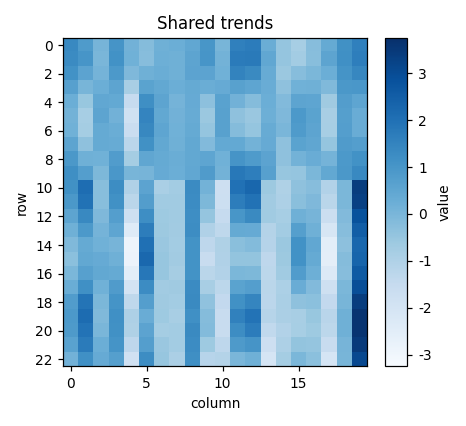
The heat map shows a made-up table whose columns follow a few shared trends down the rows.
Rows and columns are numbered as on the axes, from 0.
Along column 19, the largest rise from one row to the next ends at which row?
10
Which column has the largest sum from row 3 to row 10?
19
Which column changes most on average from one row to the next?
12
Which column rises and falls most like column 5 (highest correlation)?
15
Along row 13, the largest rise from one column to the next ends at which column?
5
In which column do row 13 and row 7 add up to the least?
4
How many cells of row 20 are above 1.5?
3
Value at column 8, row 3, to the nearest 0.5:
0.5
